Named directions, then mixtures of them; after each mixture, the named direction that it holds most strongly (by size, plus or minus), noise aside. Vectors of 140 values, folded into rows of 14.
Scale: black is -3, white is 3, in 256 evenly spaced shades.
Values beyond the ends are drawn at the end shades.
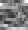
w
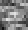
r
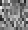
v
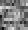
r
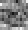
w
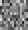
v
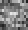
r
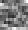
w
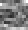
w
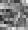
w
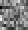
v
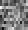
v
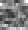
w
